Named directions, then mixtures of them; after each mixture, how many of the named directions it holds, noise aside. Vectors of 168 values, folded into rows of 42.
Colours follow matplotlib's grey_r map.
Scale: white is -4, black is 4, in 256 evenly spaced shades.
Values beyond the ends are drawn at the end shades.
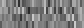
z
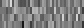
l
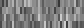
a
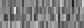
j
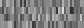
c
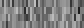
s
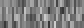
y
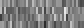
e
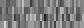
one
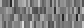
one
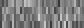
one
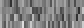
two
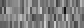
four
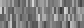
three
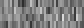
three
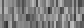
three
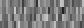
two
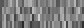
two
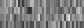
four
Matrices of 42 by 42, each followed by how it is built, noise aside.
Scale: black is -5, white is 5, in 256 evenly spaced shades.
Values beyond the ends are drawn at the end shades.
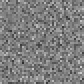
repeating rows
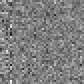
uneven columns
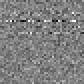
uneven rows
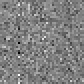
uneven columns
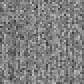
blocks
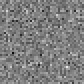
uneven rows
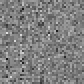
uneven columns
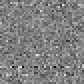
uneven rows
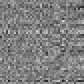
low rank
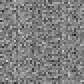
repeating rows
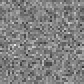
blocks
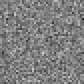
noise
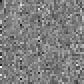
uneven columns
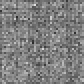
blocks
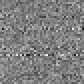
uneven rows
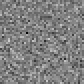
noise
